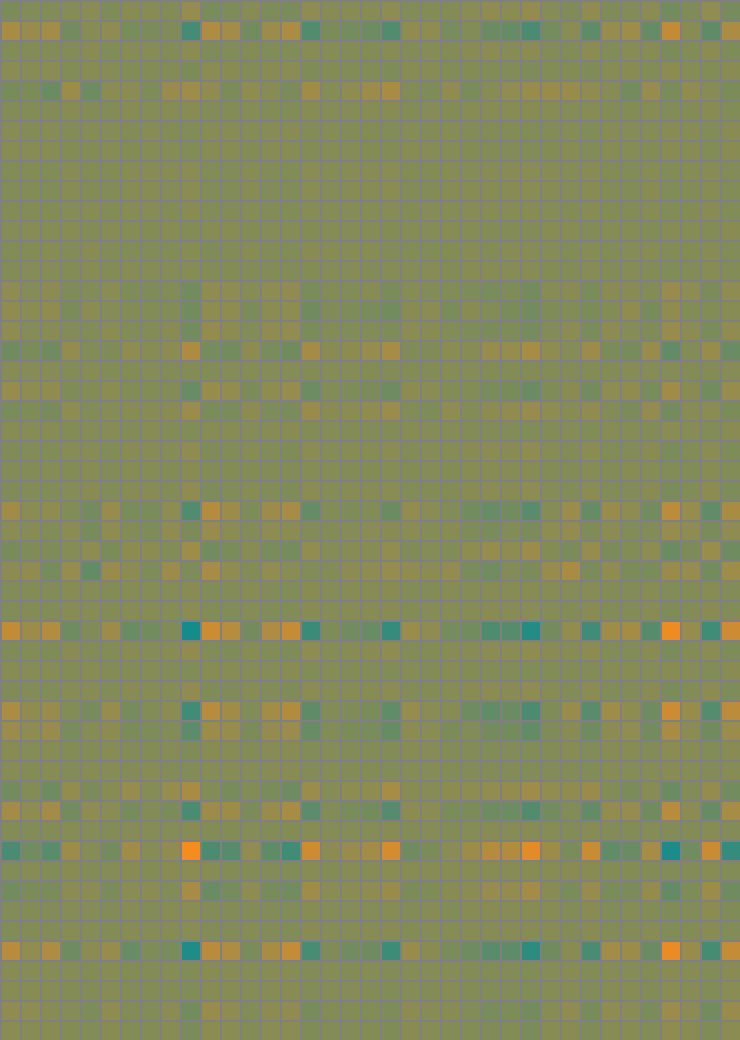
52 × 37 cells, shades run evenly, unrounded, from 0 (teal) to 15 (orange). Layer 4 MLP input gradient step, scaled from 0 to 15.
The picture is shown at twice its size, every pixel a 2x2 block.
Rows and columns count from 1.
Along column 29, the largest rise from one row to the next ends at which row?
29
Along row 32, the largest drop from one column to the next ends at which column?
16
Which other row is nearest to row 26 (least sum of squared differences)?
36
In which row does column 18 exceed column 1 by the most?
43
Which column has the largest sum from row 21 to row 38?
34
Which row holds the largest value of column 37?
32
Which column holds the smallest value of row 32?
10
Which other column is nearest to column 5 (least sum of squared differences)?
8
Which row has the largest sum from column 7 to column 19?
5
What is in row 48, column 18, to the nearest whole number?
6
